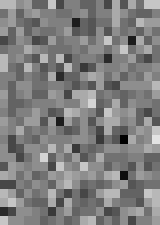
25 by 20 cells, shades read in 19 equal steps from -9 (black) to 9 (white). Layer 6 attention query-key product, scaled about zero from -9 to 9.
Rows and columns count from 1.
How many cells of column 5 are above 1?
3
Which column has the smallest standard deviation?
4
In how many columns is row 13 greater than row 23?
13
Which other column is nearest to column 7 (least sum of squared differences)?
19
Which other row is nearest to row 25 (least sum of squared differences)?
11
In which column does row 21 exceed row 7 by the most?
9
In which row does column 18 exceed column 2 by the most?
24
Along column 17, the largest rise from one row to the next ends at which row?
6
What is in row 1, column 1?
4
